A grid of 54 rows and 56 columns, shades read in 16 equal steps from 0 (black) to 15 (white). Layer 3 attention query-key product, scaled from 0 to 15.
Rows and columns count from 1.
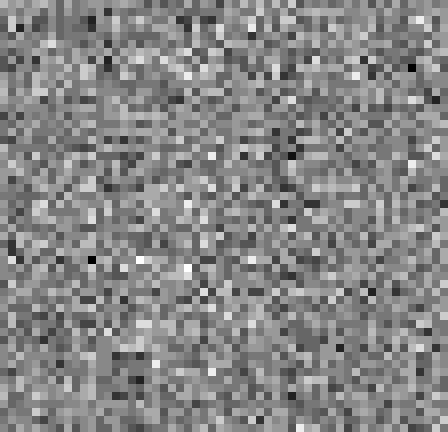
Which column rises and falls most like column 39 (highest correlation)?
41
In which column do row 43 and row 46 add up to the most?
20
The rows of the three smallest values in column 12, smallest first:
33, 3, 4
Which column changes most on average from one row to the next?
37
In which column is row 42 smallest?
54
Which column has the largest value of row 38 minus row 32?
2
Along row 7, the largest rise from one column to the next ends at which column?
27
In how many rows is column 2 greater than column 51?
23
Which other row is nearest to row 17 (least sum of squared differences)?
15
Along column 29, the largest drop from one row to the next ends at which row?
7
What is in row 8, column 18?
13
